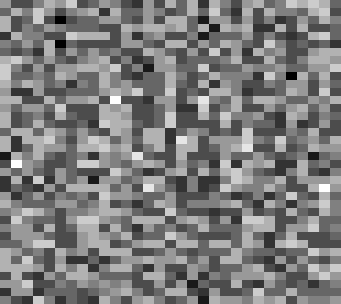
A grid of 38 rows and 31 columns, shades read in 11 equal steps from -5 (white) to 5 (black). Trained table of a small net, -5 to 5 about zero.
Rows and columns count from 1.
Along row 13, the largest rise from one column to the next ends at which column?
12
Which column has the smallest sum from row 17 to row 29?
23
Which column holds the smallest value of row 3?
4
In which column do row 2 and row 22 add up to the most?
10
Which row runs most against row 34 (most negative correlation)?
6
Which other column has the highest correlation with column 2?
8
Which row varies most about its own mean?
24
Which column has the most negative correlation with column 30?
17
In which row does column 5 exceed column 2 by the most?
21
